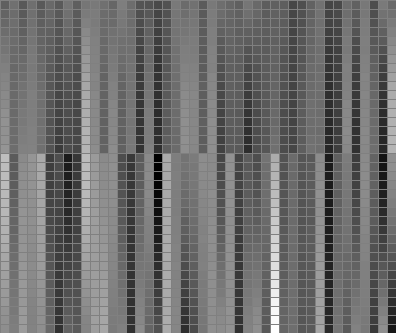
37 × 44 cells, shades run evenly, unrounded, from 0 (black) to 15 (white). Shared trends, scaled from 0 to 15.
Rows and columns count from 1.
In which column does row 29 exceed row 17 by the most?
31
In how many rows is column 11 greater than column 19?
17
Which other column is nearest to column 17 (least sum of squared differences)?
13
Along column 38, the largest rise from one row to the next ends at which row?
18
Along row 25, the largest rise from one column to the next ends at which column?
19
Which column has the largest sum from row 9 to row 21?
10
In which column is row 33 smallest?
37
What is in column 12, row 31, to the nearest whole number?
9
